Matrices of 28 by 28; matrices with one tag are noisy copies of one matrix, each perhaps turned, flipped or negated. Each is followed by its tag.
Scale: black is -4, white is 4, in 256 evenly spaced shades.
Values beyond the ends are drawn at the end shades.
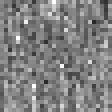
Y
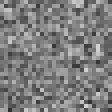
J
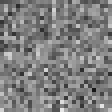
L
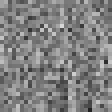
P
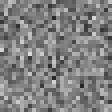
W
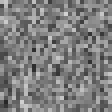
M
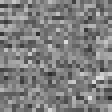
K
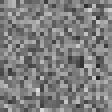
J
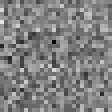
W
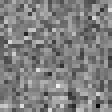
P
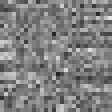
K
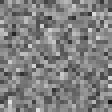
J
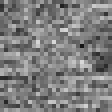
Y
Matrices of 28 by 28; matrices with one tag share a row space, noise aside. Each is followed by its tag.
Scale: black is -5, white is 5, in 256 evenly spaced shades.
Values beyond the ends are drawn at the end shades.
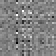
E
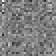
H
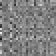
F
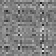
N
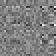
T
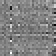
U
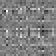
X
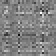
N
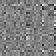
T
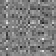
X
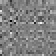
F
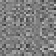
T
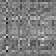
X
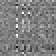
E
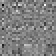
H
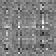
N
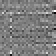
U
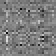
X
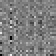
F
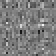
X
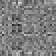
H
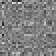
H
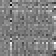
U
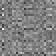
H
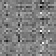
N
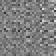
T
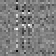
E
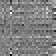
U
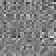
T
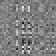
E
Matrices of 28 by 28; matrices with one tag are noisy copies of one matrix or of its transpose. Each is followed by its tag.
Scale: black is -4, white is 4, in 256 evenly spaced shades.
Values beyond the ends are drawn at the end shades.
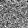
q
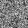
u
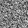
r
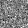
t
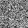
r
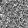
q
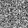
r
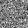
t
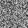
r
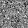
u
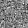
t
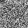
q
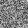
t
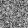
t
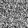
r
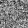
t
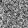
q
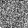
t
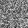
r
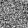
t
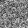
q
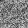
q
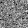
t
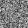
t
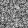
u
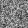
u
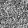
t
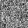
u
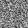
r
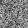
q
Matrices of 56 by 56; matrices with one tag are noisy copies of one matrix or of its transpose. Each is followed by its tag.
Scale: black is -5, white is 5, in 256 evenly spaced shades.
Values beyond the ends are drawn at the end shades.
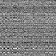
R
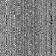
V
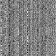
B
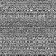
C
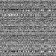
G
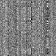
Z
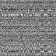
G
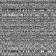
G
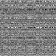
B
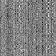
R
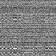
R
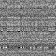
Z
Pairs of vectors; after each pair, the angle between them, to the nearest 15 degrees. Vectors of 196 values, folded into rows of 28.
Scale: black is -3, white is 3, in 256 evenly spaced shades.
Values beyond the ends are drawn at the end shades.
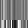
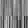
105 degrees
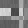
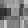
135 degrees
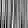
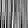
15 degrees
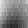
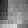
150 degrees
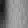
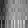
30 degrees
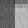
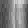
75 degrees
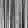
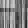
150 degrees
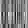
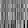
45 degrees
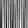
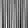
165 degrees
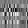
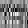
30 degrees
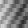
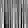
90 degrees
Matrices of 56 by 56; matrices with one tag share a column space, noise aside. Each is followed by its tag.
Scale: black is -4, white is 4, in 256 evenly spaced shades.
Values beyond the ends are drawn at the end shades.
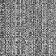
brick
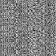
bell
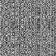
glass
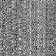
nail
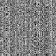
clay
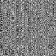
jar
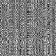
brick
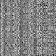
bell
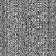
glass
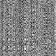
nail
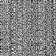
nail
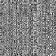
jar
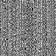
nail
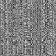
brick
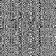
glass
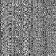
clay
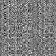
bell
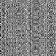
bell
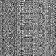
bell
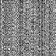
nail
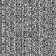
clay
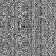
glass
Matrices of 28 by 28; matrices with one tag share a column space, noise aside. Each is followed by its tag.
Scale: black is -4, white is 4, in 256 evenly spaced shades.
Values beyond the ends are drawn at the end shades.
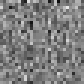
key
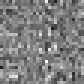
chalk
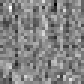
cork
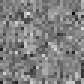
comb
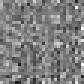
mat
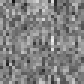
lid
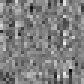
cork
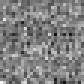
comb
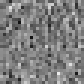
cork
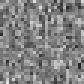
cork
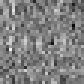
lid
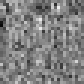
cork
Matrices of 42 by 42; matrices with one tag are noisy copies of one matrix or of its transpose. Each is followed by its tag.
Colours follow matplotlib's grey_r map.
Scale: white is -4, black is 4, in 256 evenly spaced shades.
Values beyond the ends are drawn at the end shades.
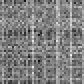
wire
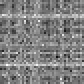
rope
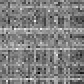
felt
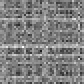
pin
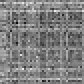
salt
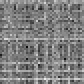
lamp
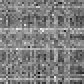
felt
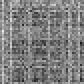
salt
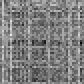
salt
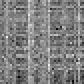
felt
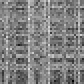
felt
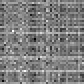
wire
